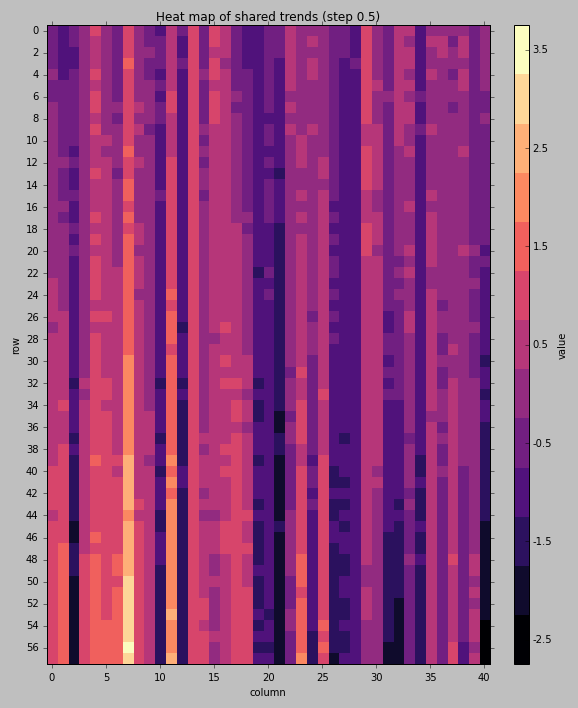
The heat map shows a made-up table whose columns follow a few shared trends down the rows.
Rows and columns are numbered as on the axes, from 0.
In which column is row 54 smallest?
40
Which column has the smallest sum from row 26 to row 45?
21
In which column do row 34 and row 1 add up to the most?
7
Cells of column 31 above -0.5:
1
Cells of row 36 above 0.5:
6
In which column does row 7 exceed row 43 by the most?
32
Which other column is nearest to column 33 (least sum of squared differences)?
38
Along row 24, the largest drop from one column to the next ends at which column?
12
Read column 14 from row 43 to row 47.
0.5 0 0.5 0.5 0.5
